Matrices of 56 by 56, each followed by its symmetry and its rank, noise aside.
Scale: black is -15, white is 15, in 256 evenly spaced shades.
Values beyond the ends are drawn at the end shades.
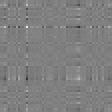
symmetric, rank one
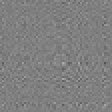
symmetric, rank three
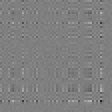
symmetric, rank one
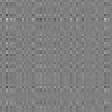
no symmetry, rank one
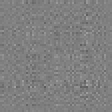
no symmetry, rank three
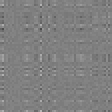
no symmetry, rank one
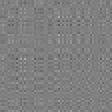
antisymmetric, rank two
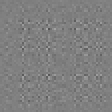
no symmetry, rank two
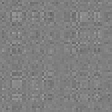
symmetric, rank two
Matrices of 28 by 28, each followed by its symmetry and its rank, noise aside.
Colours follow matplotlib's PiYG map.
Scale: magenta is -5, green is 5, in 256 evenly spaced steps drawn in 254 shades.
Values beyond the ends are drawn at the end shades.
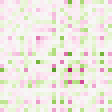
symmetric, rank three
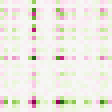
no symmetry, rank one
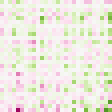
no symmetry, rank three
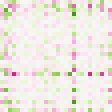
antisymmetric, rank two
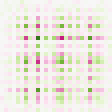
symmetric, rank one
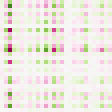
no symmetry, rank one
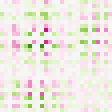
antisymmetric, rank two
